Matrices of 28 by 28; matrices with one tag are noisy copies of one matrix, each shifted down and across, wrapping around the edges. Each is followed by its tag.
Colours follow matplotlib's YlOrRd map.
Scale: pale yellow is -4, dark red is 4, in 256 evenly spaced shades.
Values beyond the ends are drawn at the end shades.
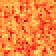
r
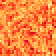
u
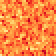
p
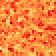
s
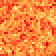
r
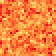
u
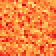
s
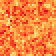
u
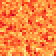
s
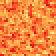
s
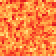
r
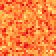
s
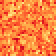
u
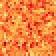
p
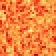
u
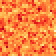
s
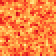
r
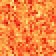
u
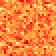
s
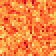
u
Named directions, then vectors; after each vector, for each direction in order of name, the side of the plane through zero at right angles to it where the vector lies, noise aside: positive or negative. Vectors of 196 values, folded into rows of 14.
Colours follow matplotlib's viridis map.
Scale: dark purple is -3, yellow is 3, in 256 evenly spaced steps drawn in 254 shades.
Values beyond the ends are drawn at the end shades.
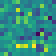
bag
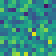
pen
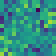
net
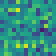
positive, positive, negative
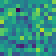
negative, negative, negative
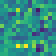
positive, positive, negative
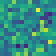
negative, negative, positive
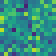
negative, negative, negative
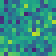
negative, positive, positive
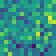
negative, positive, negative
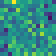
positive, negative, positive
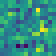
negative, negative, positive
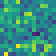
positive, negative, negative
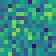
negative, positive, negative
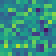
positive, positive, negative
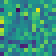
negative, negative, negative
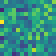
negative, negative, negative
